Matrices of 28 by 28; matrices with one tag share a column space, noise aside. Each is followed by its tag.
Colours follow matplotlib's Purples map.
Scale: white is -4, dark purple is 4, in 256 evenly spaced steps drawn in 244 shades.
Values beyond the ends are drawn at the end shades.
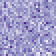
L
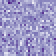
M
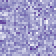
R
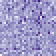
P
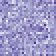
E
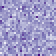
R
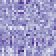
M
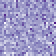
L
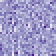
E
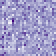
R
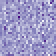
E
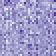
P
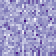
M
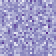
E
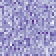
R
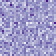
L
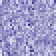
M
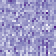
M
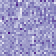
P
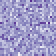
L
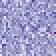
E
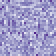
R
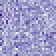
R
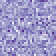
L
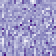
M
